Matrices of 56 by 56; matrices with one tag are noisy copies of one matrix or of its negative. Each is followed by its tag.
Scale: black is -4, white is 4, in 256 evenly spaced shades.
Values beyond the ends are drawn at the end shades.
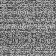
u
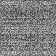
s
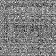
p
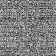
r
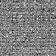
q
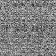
p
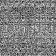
p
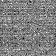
r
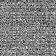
q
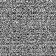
q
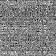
s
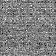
r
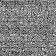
s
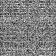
r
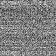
s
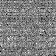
r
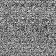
p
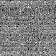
s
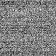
s
